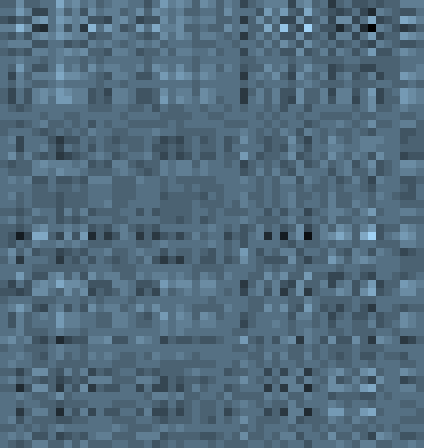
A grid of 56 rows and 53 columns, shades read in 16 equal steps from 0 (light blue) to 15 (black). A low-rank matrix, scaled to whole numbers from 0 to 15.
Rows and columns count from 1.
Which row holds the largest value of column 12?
30
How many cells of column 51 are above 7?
26
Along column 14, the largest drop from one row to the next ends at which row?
4
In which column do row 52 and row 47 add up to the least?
47
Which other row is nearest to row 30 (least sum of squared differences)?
49
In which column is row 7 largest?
31
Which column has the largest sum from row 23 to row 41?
39
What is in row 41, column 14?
8
